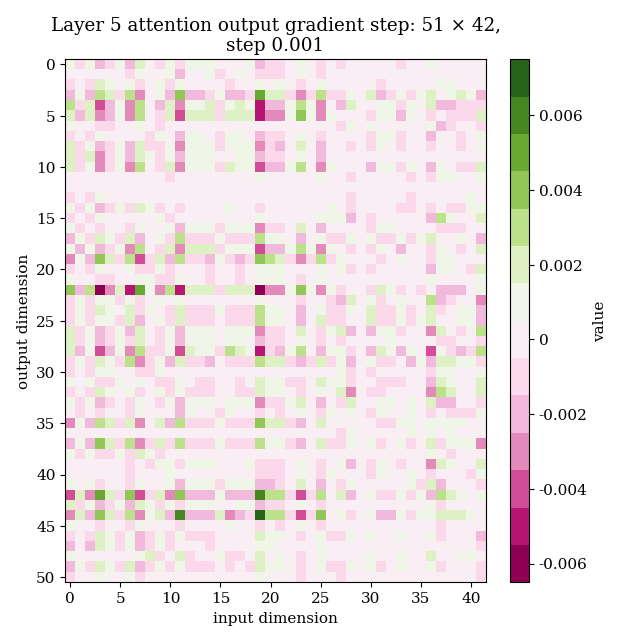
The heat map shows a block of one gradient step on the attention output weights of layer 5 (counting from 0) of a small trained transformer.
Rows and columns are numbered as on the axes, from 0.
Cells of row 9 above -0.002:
37
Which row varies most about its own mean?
22
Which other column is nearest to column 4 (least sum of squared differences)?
9
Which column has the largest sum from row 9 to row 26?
7
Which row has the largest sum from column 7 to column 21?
44
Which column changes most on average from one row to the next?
19
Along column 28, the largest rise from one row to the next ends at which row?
33
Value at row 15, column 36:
-0.002
